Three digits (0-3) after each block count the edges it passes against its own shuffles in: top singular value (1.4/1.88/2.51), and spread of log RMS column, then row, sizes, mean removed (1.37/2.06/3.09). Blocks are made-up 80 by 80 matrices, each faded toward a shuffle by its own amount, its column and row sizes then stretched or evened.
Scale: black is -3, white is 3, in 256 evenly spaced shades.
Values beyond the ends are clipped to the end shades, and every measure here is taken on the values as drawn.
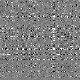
2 2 3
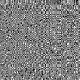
3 2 0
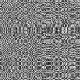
3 2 1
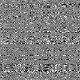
2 1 3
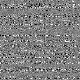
1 1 3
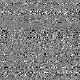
1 1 3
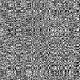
3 2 2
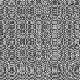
3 0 0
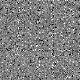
1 2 1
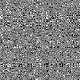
2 1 2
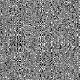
2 2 0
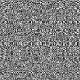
3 1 2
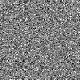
2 0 1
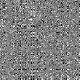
2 2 2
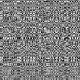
3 0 3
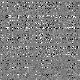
1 2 3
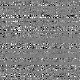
1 2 3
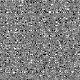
2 1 2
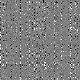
2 3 1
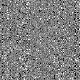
2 2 1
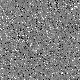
0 0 0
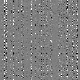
2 3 1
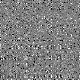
2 1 2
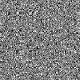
2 1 1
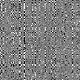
3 3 1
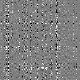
2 3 2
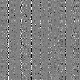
3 3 0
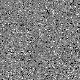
0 1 1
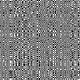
3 3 2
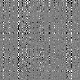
3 3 2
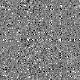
1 2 2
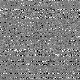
1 0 3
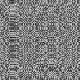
3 1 1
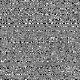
1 0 3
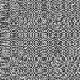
3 1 2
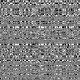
3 0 3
